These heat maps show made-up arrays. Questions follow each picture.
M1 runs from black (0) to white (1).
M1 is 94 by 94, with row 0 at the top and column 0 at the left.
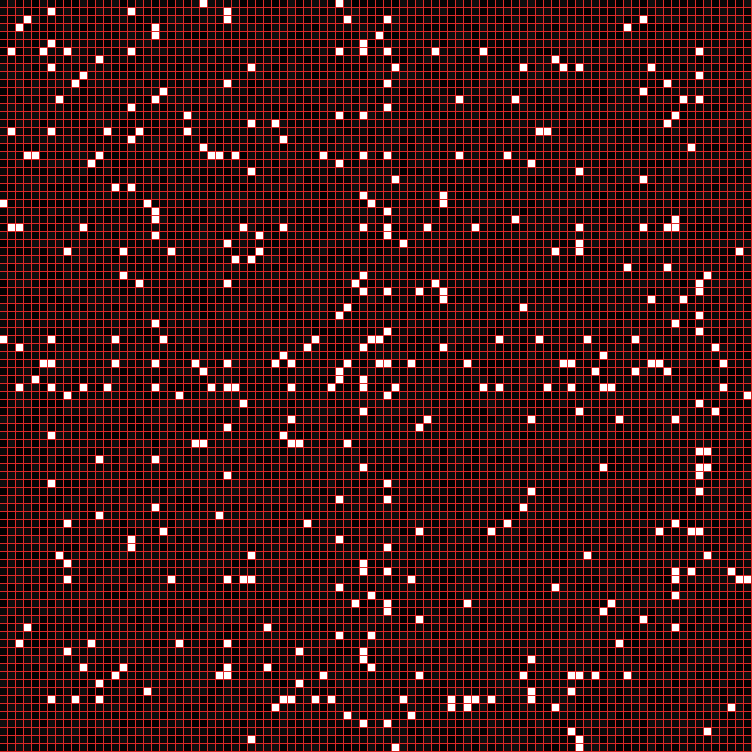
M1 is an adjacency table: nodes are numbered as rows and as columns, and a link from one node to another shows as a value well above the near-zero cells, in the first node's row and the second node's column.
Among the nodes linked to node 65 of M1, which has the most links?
node 84
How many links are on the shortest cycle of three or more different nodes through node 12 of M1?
3
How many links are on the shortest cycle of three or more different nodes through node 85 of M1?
6
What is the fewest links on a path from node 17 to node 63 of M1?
5
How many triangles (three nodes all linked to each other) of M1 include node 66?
1
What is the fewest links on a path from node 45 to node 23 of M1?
2
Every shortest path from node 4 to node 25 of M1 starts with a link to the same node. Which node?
node 47
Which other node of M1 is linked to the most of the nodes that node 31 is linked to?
node 72
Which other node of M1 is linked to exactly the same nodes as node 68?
node 13
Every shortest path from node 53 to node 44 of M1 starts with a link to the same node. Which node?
node 28
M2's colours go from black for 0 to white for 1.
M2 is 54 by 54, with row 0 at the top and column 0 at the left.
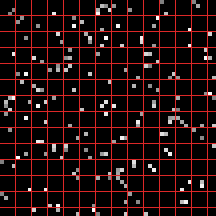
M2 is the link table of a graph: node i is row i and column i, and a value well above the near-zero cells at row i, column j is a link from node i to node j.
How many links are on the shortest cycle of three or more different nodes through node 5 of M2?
6
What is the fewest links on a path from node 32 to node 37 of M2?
4
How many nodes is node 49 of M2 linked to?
1
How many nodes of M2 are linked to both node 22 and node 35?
2
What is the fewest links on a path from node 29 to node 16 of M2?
5
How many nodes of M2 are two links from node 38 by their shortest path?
9
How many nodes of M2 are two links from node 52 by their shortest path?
4
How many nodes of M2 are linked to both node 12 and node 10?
0
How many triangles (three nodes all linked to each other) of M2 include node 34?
1
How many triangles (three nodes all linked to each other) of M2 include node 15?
0
